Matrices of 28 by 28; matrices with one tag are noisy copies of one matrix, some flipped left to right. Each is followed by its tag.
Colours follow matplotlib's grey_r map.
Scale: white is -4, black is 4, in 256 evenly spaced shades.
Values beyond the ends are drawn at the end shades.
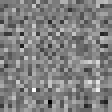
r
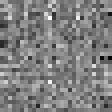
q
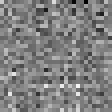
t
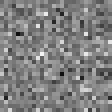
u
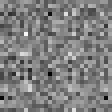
u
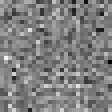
t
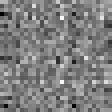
q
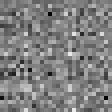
u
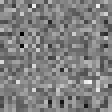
r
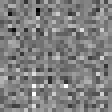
t
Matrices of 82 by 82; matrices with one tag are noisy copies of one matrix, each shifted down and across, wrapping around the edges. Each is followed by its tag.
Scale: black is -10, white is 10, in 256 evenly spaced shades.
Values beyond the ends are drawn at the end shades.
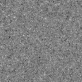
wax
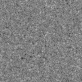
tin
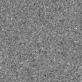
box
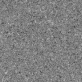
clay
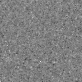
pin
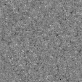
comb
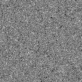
comb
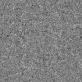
tin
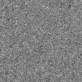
wax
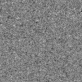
pin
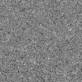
clay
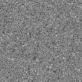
wax
